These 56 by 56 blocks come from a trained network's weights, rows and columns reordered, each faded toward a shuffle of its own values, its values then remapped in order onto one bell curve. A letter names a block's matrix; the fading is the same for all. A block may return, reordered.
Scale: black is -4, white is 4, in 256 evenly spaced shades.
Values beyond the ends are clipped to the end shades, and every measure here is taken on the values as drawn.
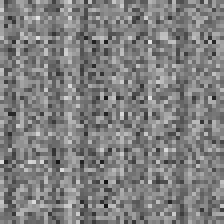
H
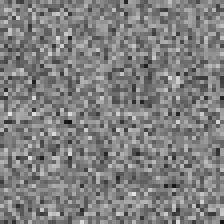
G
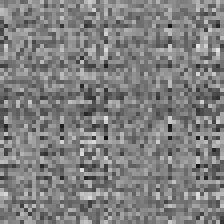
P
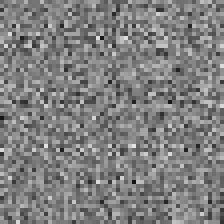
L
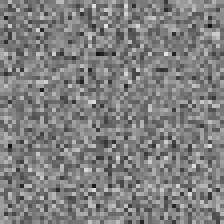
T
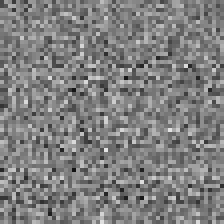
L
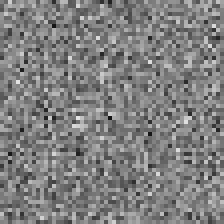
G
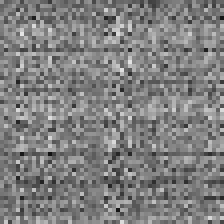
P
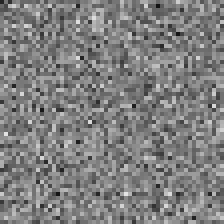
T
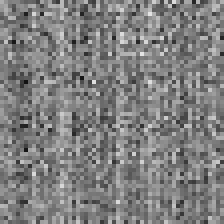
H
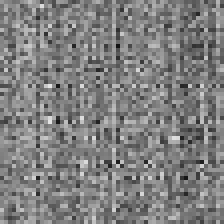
H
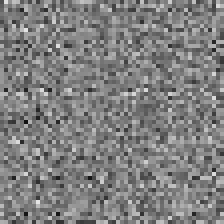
L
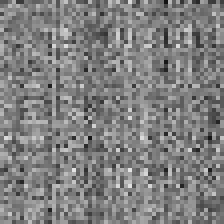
H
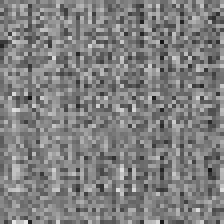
H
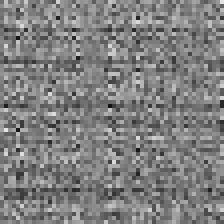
P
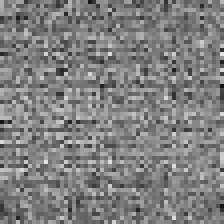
P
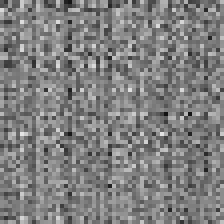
H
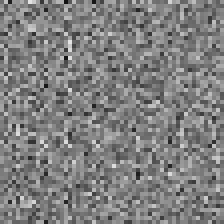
G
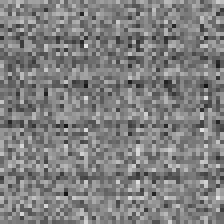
P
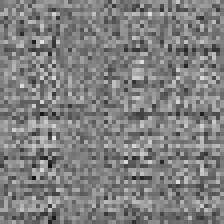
P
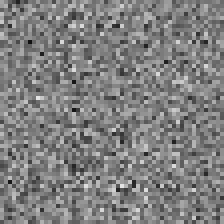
T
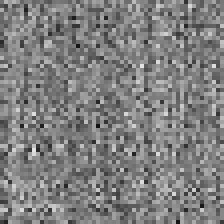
H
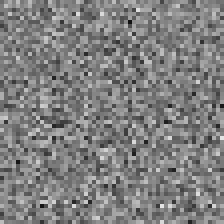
L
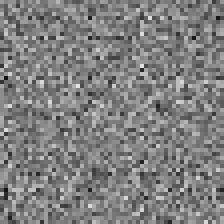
L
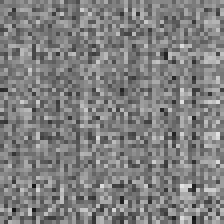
H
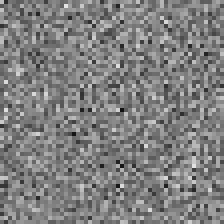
G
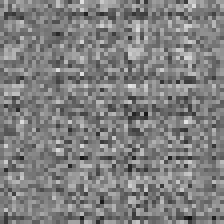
P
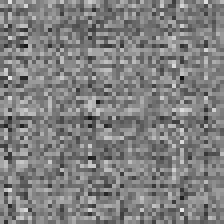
P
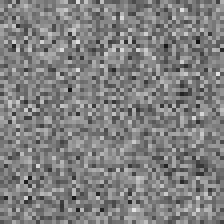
G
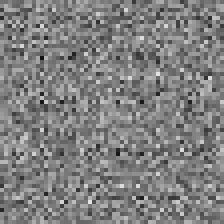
L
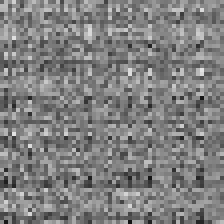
P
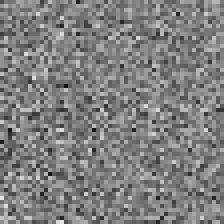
G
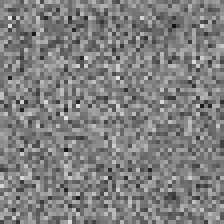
L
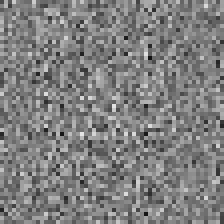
G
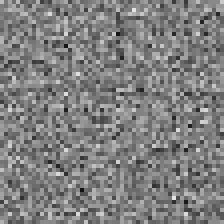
G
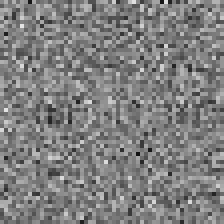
L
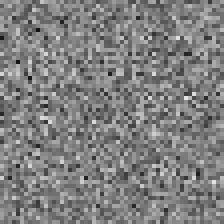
L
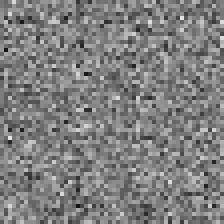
G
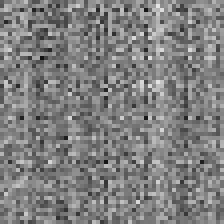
H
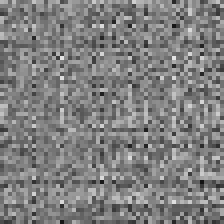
P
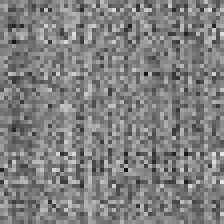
H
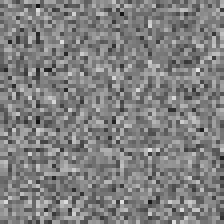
G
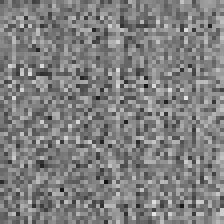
H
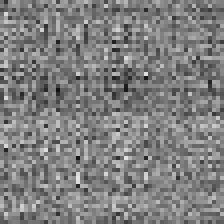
P
